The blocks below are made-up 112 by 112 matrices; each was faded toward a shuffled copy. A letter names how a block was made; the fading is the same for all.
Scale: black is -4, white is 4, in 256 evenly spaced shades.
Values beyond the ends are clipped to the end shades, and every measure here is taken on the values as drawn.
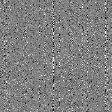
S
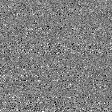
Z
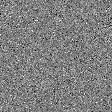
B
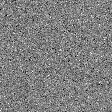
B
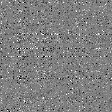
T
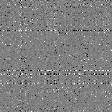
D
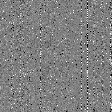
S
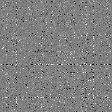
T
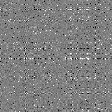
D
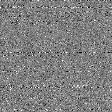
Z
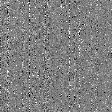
S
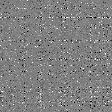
T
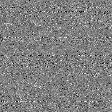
Z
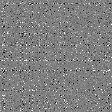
T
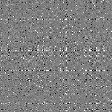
D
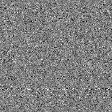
Z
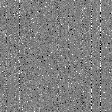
S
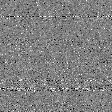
Z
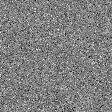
B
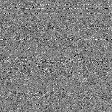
Z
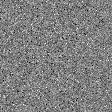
B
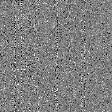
S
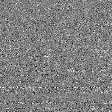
Z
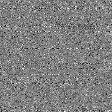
Z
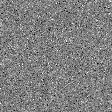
B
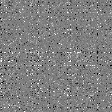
T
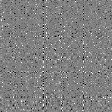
D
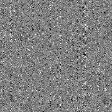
S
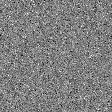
B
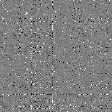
T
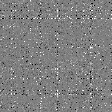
T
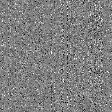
S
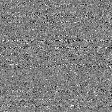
Z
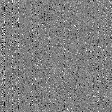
S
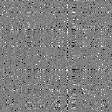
D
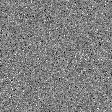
B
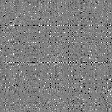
D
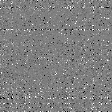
T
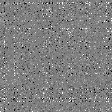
T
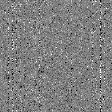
S
